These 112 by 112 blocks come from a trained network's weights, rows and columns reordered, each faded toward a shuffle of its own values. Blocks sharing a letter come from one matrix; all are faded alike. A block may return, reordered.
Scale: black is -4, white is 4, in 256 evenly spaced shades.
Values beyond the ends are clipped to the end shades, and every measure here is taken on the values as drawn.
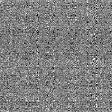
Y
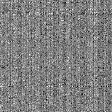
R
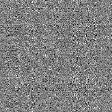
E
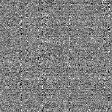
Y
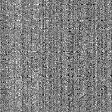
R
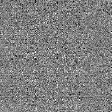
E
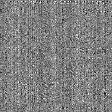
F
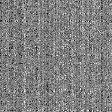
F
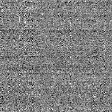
Y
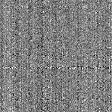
F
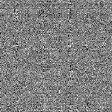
E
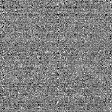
Y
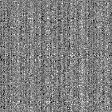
R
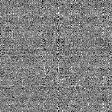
Y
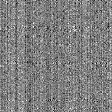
R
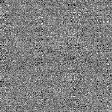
E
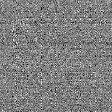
Y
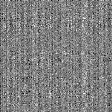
R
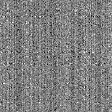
R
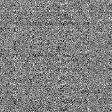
E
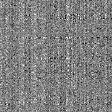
F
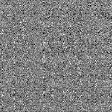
E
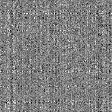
F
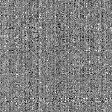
F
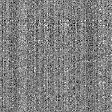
R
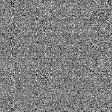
E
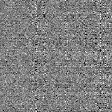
Y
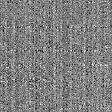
F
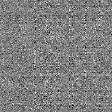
Y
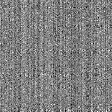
R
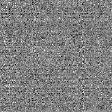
Y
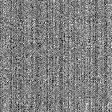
R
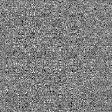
E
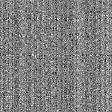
R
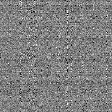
Y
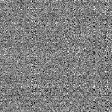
E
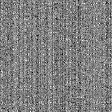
R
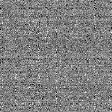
Y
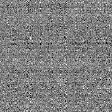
Y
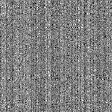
R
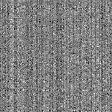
R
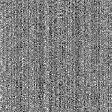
R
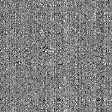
F
